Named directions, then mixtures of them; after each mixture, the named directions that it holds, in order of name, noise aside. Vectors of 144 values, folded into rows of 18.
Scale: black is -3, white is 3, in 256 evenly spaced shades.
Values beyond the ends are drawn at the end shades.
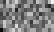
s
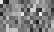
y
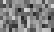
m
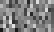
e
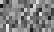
m, y.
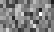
e, s, y.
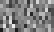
e.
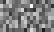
m, y.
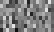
e.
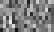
e.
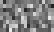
m.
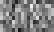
m, s.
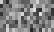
m, y.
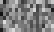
s, y.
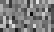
e.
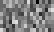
e, y.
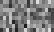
e, m.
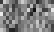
s, y.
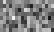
m.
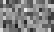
m, s.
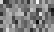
e, y.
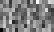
e, m, s.
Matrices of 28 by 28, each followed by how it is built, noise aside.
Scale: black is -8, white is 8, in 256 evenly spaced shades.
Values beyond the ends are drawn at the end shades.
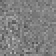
lower triangular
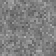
smooth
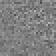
upper triangular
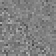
lower triangular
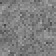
smooth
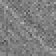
Toeplitz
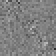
block diagonal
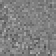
lower triangular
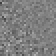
lower triangular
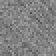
Toeplitz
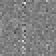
uneven columns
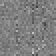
uneven columns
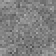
smooth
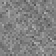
Toeplitz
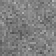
smooth
